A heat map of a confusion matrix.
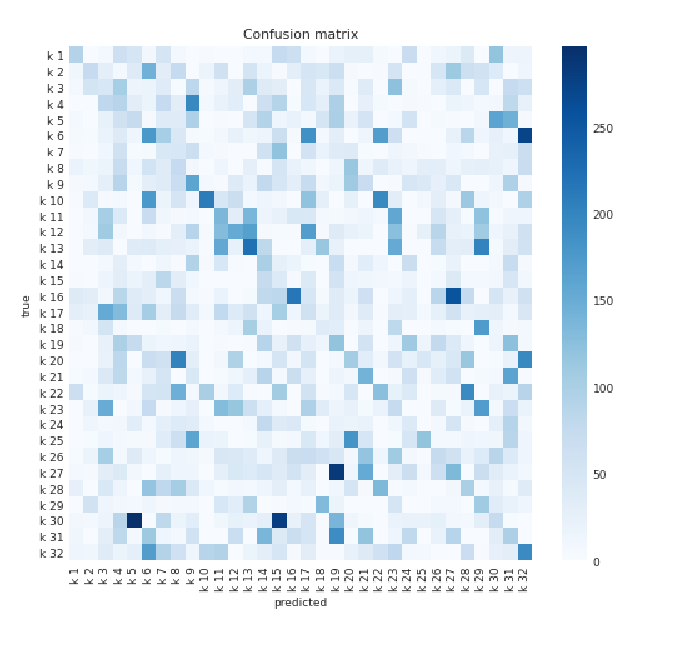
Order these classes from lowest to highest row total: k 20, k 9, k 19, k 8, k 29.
k 29, k 8, k 19, k 9, k 20
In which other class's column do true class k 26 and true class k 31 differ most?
k 19
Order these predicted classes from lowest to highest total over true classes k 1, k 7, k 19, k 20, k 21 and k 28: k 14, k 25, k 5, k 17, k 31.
k 25, k 5, k 17, k 14, k 31
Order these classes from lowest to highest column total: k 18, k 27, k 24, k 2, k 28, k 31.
k 2, k 18, k 24, k 28, k 27, k 31
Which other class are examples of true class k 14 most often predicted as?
k 9
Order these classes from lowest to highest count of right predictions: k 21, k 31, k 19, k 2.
k 2, k 31, k 19, k 21
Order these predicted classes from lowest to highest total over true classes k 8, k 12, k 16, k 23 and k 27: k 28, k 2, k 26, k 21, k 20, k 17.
k 2, k 28, k 20, k 21, k 26, k 17
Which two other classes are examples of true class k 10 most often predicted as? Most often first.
k 22, k 6
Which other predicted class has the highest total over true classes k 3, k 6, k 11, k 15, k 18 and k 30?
k 23
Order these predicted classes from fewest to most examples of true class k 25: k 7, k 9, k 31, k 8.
k 7, k 8, k 31, k 9
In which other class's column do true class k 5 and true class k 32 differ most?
k 6
